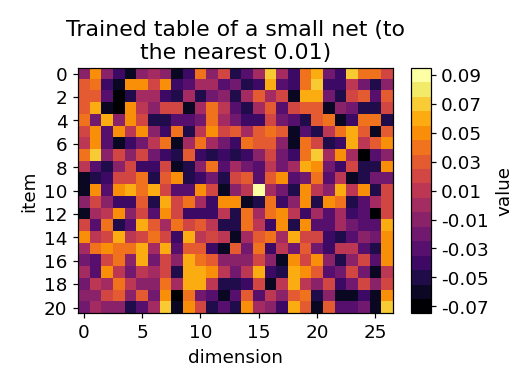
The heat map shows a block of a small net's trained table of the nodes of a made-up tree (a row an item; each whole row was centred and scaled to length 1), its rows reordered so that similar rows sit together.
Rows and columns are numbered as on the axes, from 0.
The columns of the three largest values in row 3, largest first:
1, 4, 11
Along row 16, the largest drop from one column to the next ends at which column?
6
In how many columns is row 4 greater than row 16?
11
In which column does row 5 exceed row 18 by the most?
16
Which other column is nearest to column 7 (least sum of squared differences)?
26
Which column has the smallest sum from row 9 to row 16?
25
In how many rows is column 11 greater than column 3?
9
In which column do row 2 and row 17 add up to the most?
19
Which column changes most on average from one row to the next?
3
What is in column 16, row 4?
0.02
